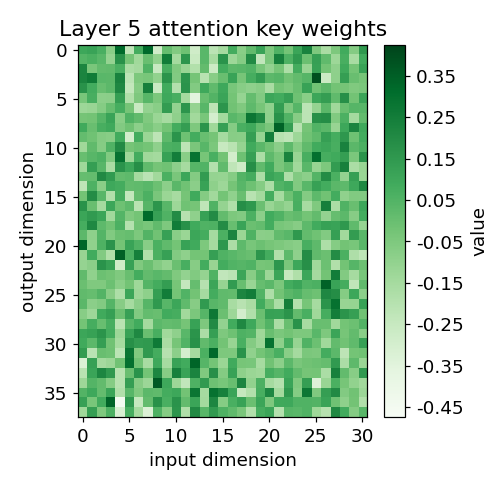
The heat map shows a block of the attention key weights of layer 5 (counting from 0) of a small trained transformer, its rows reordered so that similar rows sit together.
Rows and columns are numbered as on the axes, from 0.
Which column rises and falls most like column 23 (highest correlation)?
16
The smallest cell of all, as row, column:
36, 4
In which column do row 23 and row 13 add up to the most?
27
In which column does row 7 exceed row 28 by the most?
21
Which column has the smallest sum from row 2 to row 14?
8
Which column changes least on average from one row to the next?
24
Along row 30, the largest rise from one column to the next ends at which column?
20
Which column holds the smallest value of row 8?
23
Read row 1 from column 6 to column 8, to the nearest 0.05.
-0.15 0 -0.1
